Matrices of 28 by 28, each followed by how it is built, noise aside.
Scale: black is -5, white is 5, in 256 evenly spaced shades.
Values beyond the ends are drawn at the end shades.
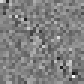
banded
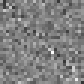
banded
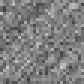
Hankel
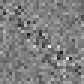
banded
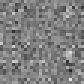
low rank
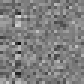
low rank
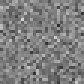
noise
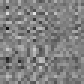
low rank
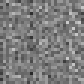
repeating rows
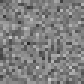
noise
